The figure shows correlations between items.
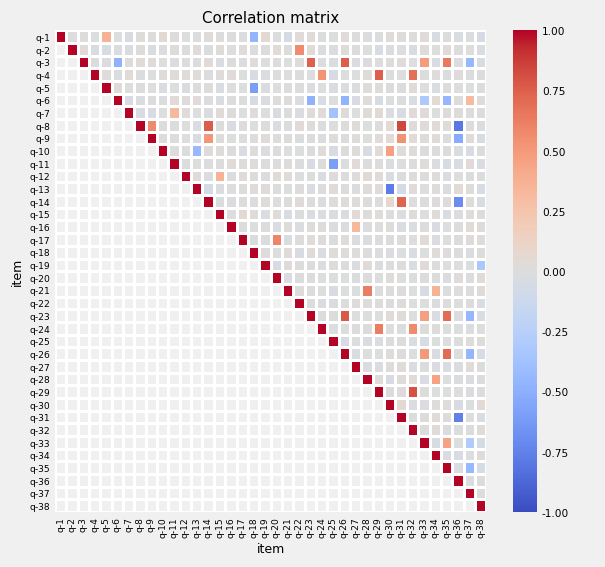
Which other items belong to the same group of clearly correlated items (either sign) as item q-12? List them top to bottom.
q-15
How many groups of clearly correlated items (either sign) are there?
12
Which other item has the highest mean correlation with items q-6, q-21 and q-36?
q-28
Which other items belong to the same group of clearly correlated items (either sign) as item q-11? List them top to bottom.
q-7, q-25
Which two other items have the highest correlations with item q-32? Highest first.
q-29, q-4
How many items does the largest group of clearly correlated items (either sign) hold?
7
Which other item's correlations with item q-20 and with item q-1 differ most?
q-17
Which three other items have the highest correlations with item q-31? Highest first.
q-8, q-14, q-9
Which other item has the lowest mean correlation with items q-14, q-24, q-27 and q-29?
q-36
